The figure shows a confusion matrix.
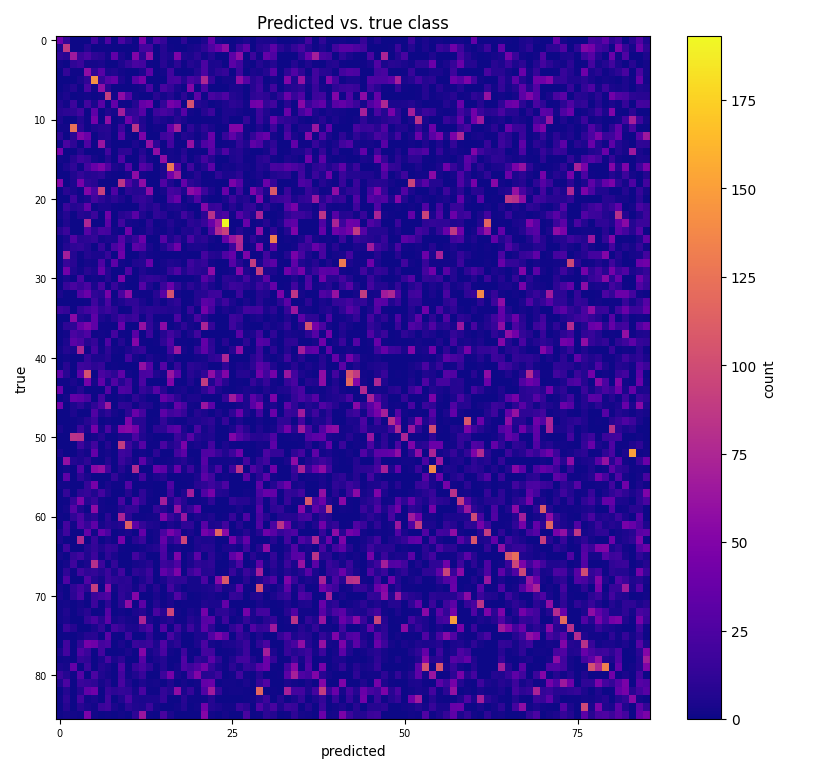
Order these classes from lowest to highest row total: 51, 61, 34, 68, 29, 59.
51, 34, 59, 29, 68, 61
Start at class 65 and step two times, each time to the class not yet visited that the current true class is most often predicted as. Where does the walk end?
5
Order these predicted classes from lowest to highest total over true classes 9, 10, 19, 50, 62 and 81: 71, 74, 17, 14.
14, 17, 71, 74
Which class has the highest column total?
38
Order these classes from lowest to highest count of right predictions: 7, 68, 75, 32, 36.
32, 68, 75, 7, 36
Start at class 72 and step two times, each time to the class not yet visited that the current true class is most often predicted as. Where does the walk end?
75
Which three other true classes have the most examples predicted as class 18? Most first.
63, 60, 51
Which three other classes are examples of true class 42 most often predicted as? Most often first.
4, 43, 68
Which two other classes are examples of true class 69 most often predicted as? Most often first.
29, 5
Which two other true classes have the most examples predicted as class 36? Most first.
58, 12
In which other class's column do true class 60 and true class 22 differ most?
53
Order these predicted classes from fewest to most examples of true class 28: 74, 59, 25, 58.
59, 58, 25, 74
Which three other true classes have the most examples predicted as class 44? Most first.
32, 9, 7
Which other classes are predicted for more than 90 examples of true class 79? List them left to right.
53, 55, 77
